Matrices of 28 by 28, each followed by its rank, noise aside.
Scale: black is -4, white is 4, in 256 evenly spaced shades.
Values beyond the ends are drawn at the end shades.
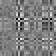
one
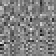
four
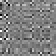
three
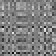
two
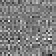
four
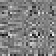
three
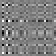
one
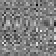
four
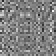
four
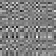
two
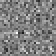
four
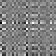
one
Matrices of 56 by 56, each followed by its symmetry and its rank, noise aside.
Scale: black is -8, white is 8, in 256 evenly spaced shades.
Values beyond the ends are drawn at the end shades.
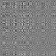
no symmetry, rank three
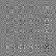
symmetric, rank three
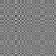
symmetric, rank one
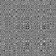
symmetric, rank three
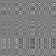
no symmetry, rank one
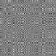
antisymmetric, rank two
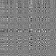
antisymmetric, rank two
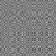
no symmetry, rank two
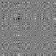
symmetric, rank three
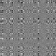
no symmetry, rank two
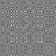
symmetric, rank two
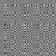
no symmetry, rank two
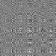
no symmetry, rank three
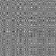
no symmetry, rank three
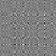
antisymmetric, rank two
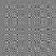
no symmetry, rank two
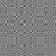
symmetric, rank two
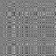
no symmetry, rank two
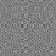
no symmetry, rank three
